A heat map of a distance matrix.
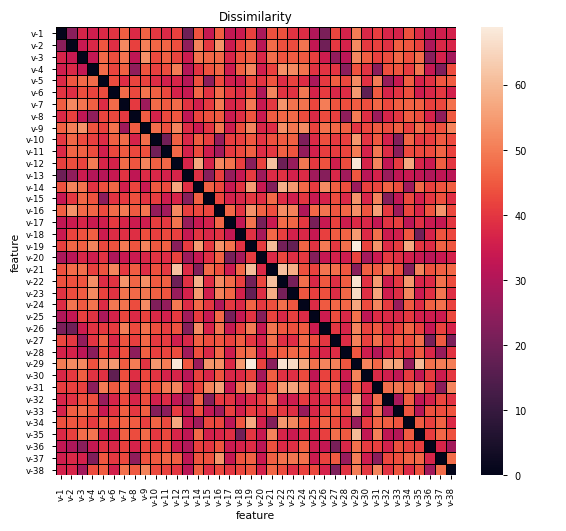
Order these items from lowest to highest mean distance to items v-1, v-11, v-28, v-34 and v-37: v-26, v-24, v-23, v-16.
v-26, v-24, v-16, v-23
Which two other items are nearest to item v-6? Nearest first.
v-30, v-20
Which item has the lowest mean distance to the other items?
v-13
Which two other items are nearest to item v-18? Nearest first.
v-35, v-20
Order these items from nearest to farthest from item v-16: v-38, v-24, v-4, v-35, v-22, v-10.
v-10, v-24, v-35, v-38, v-4, v-22
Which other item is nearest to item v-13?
v-1
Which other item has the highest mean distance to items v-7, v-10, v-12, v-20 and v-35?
v-29
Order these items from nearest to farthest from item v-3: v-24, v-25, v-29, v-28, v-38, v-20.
v-38, v-28, v-20, v-25, v-24, v-29
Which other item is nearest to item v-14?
v-21
